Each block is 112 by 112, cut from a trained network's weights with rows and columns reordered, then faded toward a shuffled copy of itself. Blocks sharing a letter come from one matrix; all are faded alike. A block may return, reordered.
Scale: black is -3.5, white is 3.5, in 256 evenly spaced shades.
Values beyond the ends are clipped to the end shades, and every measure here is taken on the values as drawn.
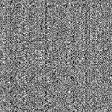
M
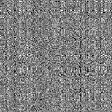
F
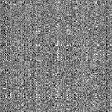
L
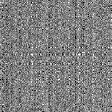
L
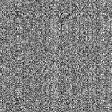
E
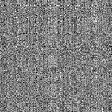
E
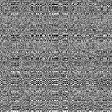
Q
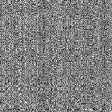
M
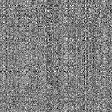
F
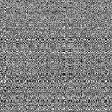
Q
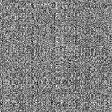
E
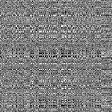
Q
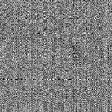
M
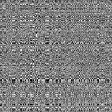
Q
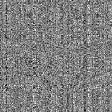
F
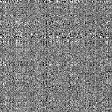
L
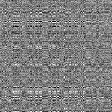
Q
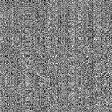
M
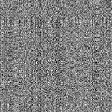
M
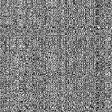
E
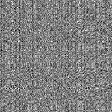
E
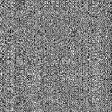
M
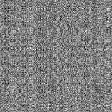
E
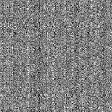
F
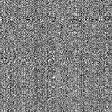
M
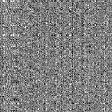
L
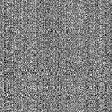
E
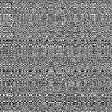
Q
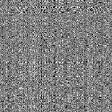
L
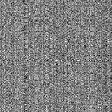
E
